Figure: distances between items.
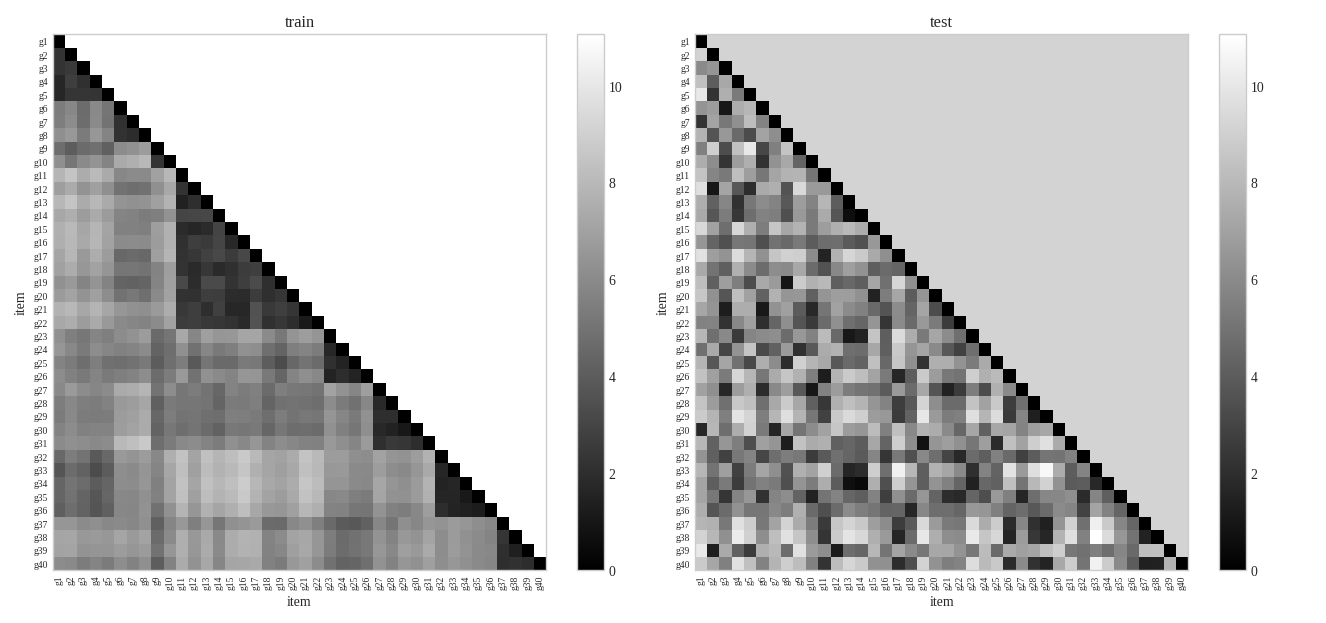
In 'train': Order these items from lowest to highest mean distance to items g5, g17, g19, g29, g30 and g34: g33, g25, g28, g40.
g28, g25, g33, g40
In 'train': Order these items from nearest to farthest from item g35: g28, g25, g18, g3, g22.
g3, g25, g28, g18, g22
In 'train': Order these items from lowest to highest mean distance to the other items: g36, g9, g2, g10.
g9, g36, g2, g10
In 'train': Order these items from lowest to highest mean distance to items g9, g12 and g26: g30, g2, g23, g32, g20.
g23, g20, g30, g2, g32
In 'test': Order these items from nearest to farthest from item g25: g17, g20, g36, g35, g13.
g13, g36, g35, g20, g17
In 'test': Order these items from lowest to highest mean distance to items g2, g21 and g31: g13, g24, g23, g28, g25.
g25, g13, g23, g24, g28
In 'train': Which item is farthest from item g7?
g31
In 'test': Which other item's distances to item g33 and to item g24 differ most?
g9
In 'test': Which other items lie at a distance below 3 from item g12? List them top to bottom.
g2, g5, g39
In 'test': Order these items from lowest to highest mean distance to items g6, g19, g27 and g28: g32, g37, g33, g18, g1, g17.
g32, g18, g37, g17, g33, g1
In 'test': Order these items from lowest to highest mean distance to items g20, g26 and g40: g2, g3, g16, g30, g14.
g3, g16, g2, g30, g14
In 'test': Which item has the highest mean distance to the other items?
g1
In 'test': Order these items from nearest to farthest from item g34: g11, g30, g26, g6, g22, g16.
g16, g22, g6, g30, g11, g26
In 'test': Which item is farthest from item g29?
g33
